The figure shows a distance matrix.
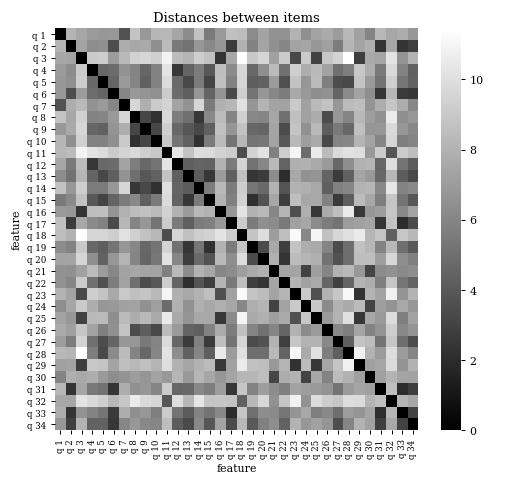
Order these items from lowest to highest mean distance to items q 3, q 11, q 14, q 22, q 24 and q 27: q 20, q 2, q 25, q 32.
q 20, q 2, q 25, q 32
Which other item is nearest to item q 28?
q 5
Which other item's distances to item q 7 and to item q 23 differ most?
q 29
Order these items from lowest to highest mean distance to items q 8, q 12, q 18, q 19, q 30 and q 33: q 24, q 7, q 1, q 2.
q 2, q 24, q 1, q 7
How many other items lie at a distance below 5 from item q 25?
4
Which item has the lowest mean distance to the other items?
q 13
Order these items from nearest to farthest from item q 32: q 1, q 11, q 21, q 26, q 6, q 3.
q 11, q 21, q 1, q 6, q 26, q 3
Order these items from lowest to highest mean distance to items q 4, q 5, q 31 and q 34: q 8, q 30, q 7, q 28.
q 28, q 8, q 7, q 30
